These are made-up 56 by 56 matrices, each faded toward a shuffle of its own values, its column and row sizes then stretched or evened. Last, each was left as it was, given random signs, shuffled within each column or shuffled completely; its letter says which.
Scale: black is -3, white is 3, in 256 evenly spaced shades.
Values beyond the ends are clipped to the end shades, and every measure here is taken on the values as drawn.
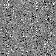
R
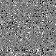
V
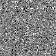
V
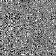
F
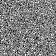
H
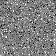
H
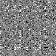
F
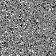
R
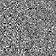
F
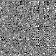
F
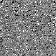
F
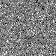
H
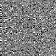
F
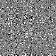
V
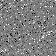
H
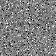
R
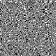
F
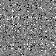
V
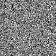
R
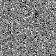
R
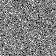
H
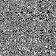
V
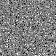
H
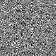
R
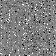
R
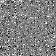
V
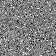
H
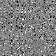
F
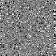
F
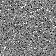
H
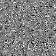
V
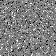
H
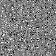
V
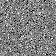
H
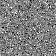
H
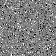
H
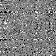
F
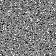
H
